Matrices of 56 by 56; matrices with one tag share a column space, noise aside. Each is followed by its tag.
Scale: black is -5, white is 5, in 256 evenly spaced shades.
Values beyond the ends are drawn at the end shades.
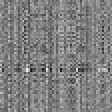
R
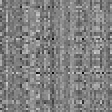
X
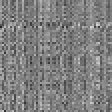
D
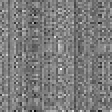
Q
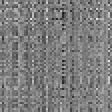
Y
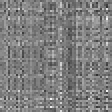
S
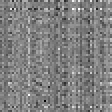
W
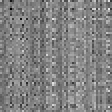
W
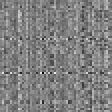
X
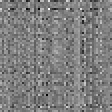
W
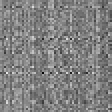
X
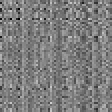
Y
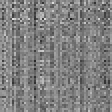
Y
